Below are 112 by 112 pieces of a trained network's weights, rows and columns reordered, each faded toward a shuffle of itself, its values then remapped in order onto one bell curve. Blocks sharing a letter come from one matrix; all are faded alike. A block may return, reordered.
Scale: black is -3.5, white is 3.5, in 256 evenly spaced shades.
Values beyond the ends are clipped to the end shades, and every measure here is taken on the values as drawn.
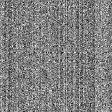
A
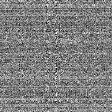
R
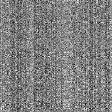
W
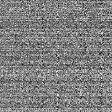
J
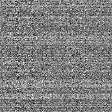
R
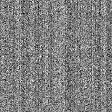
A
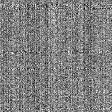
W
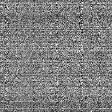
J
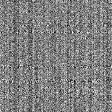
W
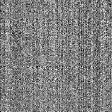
W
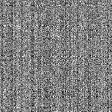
W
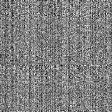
W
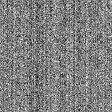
A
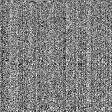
A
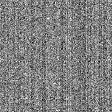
A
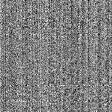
A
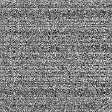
R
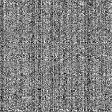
W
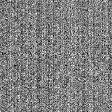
A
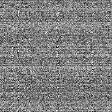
R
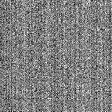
A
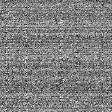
J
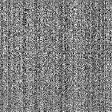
W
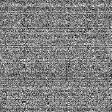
J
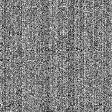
A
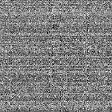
R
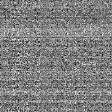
R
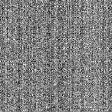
W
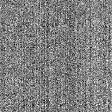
A
